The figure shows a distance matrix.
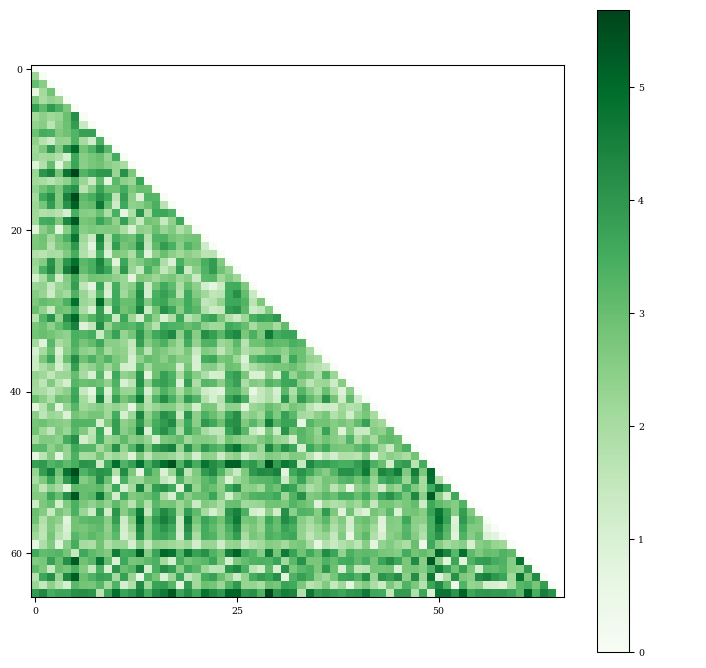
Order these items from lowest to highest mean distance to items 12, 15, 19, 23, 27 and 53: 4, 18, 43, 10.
10, 18, 43, 4
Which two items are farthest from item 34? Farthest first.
65, 49
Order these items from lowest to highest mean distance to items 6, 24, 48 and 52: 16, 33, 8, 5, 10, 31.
10, 31, 16, 33, 8, 5
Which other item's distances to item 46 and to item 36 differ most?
32
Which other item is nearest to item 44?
33
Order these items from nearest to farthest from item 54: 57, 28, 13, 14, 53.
14, 28, 57, 13, 53
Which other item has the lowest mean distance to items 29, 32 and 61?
6
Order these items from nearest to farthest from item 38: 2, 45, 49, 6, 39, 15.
45, 2, 6, 39, 15, 49
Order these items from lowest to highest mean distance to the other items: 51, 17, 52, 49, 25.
52, 51, 17, 25, 49
